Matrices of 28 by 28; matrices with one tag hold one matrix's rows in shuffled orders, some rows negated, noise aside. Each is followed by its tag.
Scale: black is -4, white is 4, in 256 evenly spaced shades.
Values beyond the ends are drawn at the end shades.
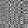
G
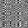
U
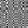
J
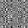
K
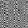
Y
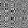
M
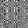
Y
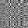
G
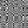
J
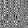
Y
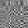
G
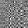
G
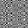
K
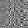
G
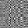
G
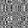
K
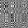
M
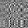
G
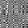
J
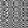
J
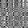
J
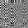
M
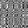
J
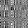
M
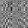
K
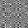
U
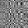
G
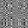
K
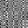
J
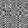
U
